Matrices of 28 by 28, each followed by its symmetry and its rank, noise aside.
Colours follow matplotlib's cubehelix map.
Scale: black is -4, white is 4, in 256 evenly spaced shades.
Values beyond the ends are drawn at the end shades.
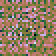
no symmetry, rank three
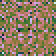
no symmetry, rank three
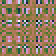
no symmetry, rank one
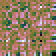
symmetric, rank three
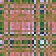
symmetric, rank one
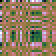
symmetric, rank one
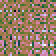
no symmetry, rank three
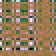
no symmetry, rank one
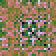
symmetric, rank three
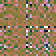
no symmetry, rank two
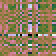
no symmetry, rank one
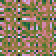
no symmetry, rank two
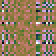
no symmetry, rank one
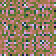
symmetric, rank three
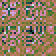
symmetric, rank three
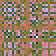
symmetric, rank two
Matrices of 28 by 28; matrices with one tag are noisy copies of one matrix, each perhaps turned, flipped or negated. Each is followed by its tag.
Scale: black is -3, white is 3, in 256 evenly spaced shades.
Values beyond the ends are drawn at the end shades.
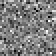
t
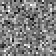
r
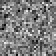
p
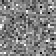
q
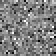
q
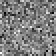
q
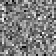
t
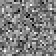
r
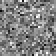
t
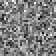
t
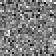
t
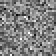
q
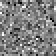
t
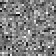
q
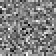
p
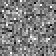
q
